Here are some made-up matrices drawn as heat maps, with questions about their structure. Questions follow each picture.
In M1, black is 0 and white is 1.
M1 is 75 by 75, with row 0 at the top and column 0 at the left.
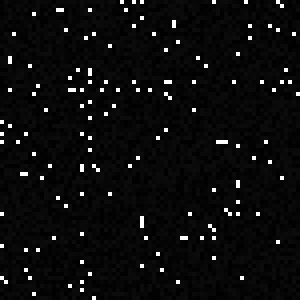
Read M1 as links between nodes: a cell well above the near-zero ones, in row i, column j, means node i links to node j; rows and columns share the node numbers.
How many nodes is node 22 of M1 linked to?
9
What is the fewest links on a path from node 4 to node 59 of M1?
4
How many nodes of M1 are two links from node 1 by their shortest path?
2
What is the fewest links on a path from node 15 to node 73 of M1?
7
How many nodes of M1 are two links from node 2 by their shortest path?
9
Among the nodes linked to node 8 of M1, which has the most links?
node 23
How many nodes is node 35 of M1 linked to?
6
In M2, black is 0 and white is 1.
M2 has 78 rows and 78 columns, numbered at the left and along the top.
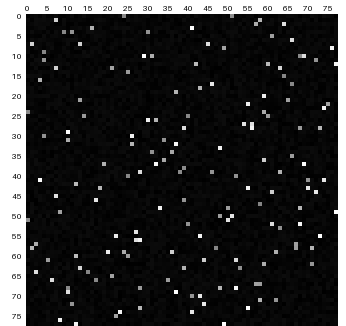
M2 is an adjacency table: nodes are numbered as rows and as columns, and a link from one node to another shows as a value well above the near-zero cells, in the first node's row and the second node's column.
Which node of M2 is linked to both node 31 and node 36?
node 34
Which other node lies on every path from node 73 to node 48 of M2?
node 28
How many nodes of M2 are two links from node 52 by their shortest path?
6
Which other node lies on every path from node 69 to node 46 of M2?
node 39
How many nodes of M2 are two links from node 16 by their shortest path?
1
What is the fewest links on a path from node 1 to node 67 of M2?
2
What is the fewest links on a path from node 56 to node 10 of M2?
3
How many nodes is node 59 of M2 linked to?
4
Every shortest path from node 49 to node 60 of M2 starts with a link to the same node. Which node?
node 77
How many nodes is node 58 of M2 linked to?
4
